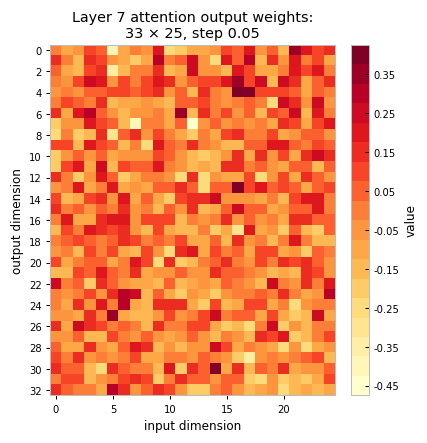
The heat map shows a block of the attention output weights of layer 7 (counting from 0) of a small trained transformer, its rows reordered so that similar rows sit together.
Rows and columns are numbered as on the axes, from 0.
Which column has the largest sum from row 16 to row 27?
5
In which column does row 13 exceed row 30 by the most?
11
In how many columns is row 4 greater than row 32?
15
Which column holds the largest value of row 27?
20
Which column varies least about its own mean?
1
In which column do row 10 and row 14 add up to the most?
23
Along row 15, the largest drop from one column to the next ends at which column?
13
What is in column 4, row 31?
-0.05
